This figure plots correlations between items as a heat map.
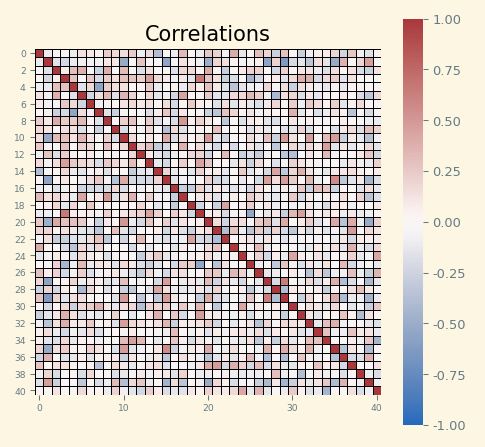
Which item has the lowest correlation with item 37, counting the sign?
7
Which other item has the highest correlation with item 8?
17
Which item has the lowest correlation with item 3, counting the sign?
25
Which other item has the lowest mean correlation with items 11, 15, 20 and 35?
1
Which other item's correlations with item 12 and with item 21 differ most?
22
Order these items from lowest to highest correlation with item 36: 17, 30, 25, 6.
6, 30, 17, 25
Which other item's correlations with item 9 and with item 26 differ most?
39
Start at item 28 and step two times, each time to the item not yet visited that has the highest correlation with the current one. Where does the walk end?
31
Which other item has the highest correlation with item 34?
11
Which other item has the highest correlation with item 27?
29
